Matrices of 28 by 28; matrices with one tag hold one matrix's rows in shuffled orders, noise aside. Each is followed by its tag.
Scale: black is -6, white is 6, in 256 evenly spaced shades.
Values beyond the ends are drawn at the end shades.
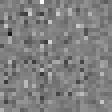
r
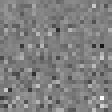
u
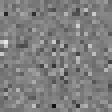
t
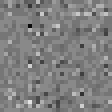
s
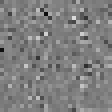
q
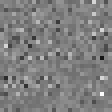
u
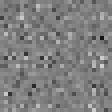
u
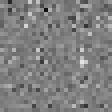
q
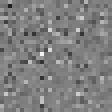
r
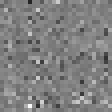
s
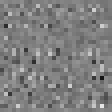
u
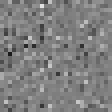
r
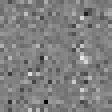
q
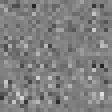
u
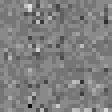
s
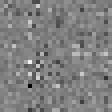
s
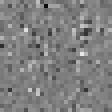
q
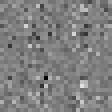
q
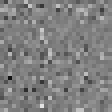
r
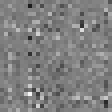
s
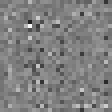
s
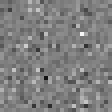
q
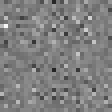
t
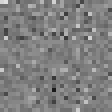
t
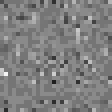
t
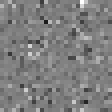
q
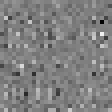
u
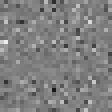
t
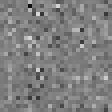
s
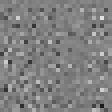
u
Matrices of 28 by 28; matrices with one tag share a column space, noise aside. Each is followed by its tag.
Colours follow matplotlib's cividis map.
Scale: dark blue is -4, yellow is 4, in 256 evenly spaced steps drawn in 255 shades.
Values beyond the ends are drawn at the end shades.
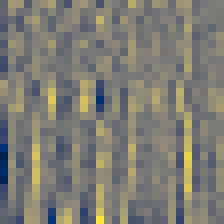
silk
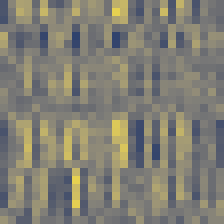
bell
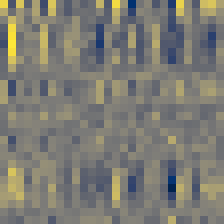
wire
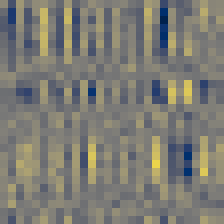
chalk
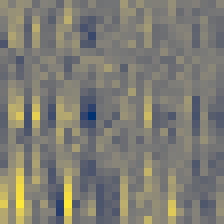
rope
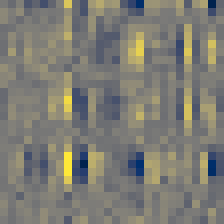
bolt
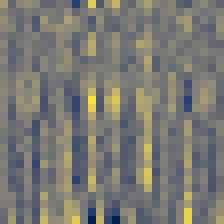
silk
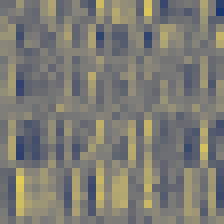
bell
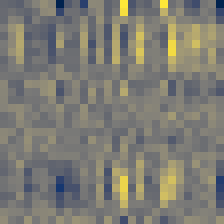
wire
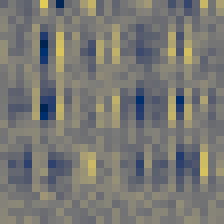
bolt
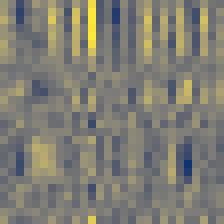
chalk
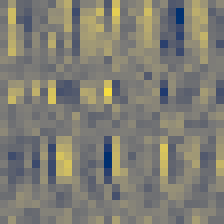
chalk
